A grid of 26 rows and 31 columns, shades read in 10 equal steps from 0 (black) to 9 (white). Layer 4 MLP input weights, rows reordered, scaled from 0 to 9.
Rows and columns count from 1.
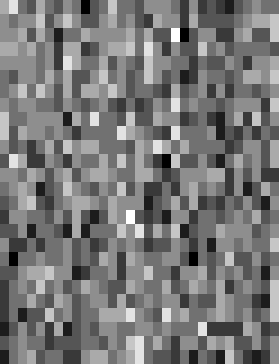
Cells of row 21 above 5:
7
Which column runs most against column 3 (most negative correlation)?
19
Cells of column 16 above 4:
14
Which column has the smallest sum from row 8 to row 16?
25
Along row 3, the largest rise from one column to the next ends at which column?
20
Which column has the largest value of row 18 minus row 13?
31
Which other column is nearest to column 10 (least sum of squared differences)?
11
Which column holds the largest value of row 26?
16
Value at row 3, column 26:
2
